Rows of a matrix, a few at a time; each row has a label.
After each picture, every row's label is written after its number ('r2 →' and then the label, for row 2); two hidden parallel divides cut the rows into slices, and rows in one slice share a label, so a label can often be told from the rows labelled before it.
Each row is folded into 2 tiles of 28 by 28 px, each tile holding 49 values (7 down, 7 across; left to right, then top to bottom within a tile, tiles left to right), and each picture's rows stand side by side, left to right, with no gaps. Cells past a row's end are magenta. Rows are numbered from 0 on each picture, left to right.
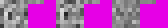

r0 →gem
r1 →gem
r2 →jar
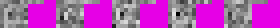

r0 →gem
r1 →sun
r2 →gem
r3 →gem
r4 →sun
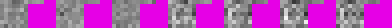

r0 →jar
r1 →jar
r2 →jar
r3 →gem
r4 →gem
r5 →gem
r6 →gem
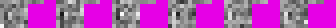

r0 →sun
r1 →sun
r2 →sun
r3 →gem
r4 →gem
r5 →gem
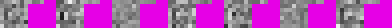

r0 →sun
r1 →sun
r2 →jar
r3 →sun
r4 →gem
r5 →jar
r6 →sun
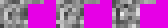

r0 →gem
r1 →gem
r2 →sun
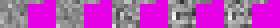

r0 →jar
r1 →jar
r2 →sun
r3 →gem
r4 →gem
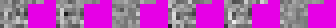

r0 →gem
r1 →gem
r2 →jar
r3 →gem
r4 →gem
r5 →jar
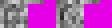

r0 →sun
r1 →sun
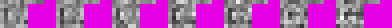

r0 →sun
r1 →sun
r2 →sun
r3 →sun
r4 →sun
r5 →gem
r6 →gem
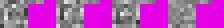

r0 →gem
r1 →sun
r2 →sun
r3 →jar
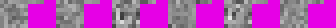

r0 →jar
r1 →jar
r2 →gem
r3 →jar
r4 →gem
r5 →jar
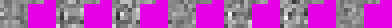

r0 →jar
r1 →sun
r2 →sun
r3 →jar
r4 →gem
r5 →gem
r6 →jar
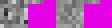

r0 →sun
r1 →jar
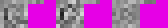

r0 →sun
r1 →sun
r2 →jar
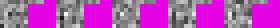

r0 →gem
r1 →sun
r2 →sun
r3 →sun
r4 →gem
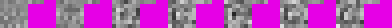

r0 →jar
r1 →jar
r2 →gem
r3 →sun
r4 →gem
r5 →sun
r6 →sun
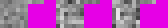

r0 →jar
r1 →gem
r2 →gem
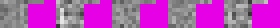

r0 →jar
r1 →gem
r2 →jar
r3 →jar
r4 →gem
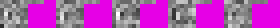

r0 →gem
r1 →gem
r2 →gem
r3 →sun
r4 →gem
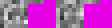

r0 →gem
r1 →sun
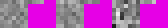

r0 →jar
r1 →jar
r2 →gem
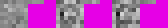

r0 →jar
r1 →sun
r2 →sun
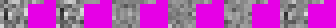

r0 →sun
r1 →sun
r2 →jar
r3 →jar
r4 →jar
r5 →sun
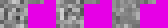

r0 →sun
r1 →gem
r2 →jar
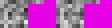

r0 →gem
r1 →gem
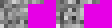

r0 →sun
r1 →sun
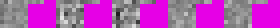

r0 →jar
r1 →gem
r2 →sun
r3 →jar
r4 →jar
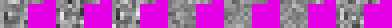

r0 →sun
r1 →gem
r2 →sun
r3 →jar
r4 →jar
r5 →jar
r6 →gem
